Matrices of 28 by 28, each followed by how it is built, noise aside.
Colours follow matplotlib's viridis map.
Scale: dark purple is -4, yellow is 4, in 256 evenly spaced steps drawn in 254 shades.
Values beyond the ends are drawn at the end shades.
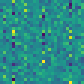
uneven columns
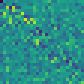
banded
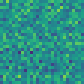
repeating columns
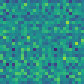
repeating columns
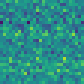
repeating columns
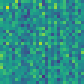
blocks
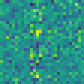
uneven columns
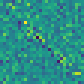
banded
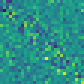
banded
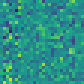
uneven columns
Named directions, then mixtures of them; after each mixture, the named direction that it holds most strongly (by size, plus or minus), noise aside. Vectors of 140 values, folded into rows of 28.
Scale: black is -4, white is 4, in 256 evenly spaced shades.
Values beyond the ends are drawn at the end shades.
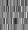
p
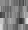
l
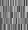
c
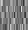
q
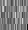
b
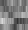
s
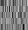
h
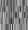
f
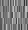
c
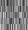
f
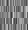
p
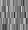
q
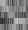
s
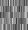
c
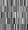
b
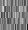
b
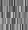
c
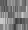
s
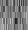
p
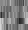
l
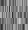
h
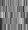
c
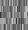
c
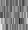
l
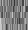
c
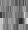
l
